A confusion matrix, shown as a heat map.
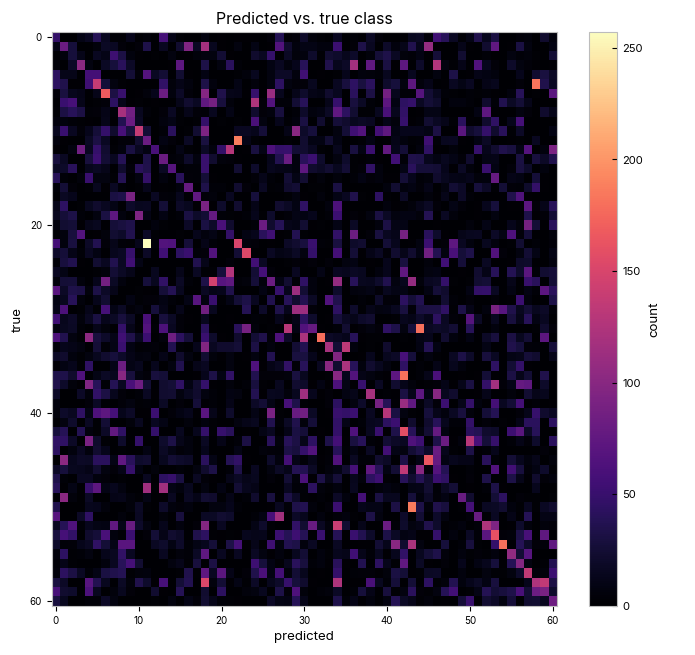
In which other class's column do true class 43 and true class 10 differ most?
50
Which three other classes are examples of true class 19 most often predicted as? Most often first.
10, 7, 34
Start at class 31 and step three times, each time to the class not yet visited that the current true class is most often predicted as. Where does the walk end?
42
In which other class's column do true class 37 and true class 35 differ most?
33
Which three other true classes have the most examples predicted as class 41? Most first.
54, 36, 13
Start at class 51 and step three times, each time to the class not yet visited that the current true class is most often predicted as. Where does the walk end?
30
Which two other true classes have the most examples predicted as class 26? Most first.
6, 40
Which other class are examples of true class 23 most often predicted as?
45
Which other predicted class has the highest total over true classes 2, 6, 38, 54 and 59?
26
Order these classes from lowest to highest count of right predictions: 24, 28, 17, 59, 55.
28, 24, 17, 59, 55
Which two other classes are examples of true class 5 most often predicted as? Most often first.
58, 43
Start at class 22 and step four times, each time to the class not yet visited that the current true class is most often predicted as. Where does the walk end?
18
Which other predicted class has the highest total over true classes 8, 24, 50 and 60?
43
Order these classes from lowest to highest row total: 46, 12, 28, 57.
28, 57, 46, 12
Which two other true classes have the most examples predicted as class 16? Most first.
1, 23
